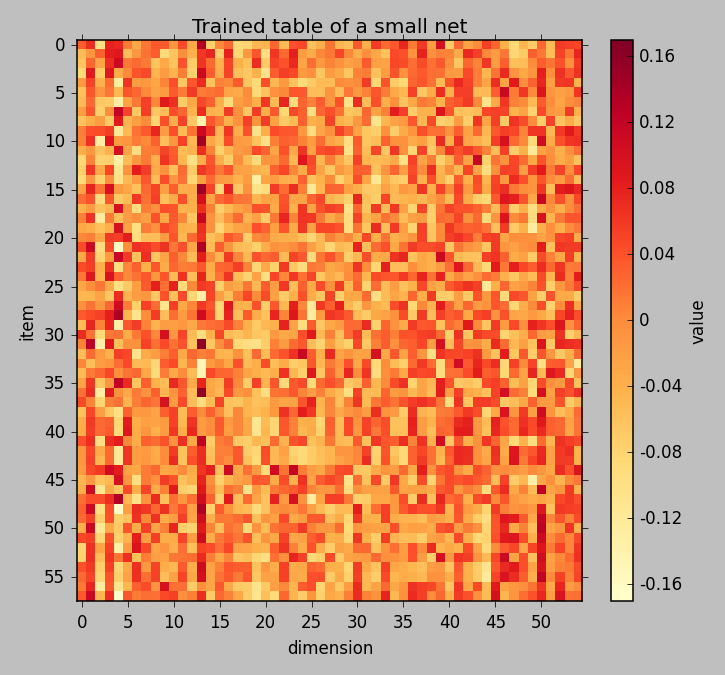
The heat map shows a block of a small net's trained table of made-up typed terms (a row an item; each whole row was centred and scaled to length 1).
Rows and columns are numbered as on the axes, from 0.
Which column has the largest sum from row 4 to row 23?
13
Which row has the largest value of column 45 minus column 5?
56
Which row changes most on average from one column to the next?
27
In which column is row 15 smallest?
25
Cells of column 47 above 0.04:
18
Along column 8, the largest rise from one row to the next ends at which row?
9
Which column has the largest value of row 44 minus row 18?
2
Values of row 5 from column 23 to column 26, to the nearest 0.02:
0.04 0.04 -0.06 -0.06
